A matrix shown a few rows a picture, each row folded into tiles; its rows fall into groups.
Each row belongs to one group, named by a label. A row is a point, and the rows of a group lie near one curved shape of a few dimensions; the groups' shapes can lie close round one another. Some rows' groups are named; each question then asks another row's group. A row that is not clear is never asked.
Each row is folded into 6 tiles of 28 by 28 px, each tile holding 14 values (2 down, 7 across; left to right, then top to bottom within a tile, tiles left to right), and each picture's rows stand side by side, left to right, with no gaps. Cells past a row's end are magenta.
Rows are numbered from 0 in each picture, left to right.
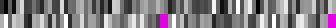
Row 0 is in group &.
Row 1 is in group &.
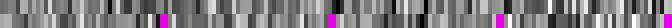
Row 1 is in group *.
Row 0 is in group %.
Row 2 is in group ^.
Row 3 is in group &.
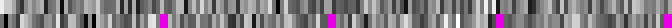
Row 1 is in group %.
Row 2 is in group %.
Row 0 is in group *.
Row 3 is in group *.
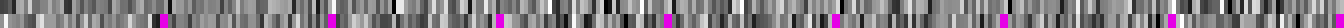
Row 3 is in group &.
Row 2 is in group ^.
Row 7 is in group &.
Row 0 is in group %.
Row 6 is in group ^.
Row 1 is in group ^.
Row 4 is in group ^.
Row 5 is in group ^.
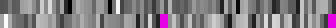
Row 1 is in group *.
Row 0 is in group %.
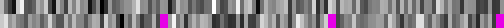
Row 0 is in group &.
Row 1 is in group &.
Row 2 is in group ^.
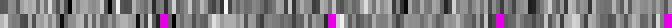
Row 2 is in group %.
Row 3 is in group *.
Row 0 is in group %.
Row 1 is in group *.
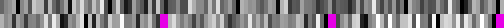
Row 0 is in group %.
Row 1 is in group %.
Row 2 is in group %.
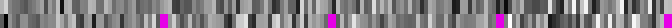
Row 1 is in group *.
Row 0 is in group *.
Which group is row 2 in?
^
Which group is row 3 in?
&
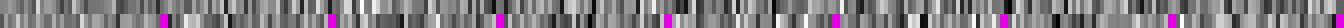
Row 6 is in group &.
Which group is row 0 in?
^
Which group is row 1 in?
^
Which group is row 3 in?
^
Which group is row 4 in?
&
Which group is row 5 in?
*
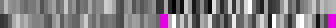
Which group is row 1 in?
&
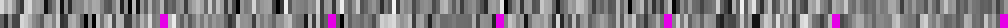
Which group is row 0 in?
*
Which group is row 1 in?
%
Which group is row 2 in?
*
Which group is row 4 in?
&
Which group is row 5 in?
^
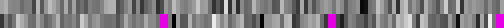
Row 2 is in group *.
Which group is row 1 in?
*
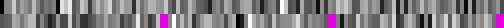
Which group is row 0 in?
^
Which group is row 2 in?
*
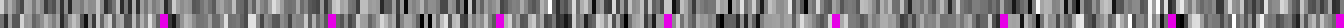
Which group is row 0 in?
*
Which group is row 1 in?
^
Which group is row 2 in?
*
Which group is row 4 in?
&
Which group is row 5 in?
%
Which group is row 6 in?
%
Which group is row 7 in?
^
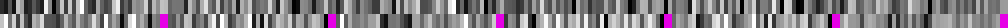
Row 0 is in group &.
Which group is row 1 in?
%
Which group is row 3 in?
%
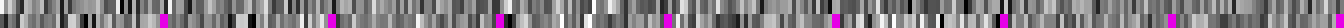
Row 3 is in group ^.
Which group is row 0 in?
*
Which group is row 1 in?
*
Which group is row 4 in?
&
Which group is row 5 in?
%
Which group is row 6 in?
^
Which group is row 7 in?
^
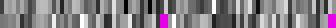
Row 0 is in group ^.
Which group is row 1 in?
&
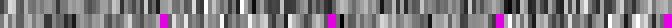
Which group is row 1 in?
^
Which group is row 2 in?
*
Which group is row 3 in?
&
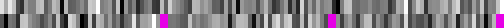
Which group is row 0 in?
*
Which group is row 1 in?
*
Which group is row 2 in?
^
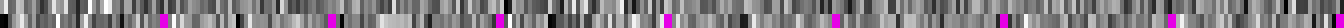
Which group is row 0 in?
^
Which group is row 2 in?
*
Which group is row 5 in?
*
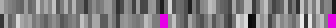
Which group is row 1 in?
*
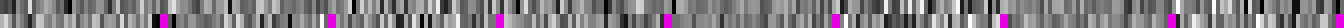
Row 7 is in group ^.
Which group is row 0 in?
%
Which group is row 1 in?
*
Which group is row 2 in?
%
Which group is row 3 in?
&
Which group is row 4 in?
^
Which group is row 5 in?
&
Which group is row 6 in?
^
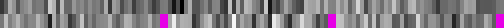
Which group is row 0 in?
&
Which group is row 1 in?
&
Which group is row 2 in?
&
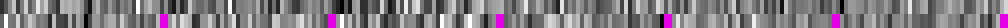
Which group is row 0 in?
^
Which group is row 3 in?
*
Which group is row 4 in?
&
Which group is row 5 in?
^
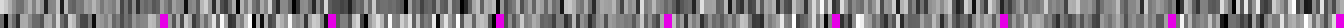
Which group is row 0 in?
*
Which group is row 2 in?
%
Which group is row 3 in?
^
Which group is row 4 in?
%
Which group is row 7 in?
&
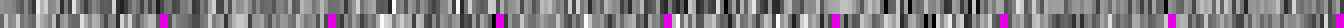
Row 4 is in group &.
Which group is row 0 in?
^
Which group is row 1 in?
*
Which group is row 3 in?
^
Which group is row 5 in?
*
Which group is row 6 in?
&
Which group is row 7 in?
%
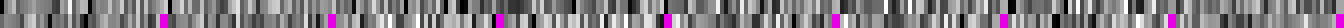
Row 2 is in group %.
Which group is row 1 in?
^
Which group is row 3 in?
%
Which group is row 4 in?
&
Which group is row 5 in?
&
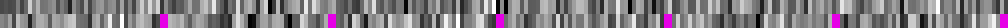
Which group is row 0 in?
%
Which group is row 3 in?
^
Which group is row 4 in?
^
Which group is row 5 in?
*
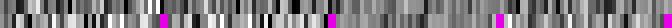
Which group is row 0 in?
%
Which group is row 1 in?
%
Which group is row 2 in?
^
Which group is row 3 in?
&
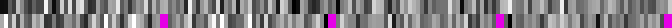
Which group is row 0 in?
&
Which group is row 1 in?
%
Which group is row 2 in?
^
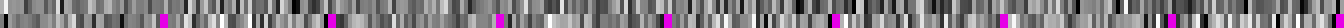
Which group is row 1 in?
%
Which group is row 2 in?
^
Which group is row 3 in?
*
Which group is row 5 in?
&
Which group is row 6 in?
%
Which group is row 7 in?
%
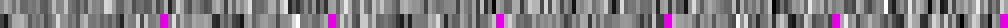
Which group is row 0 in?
^
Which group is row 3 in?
%
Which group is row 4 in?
&
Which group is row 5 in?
&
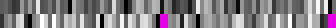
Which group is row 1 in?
%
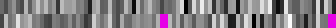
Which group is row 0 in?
^
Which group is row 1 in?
%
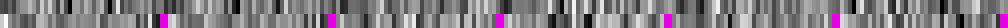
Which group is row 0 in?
%
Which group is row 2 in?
*
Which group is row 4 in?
*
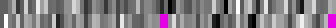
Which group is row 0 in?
^
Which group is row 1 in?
&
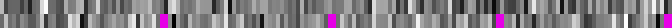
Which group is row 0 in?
*
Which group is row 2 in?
^
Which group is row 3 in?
%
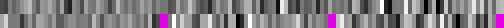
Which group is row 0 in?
%
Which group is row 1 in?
&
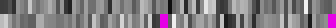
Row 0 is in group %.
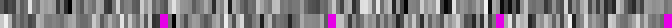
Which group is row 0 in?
%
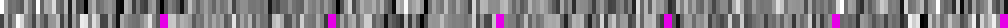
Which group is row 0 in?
^
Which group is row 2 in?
^
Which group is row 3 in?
*
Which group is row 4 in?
^
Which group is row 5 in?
*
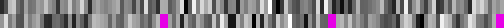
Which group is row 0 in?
&
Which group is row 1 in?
%
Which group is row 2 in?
&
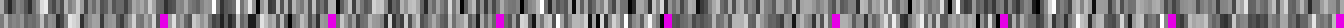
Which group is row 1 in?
&
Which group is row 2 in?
^
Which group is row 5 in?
%
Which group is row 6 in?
*
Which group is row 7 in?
^
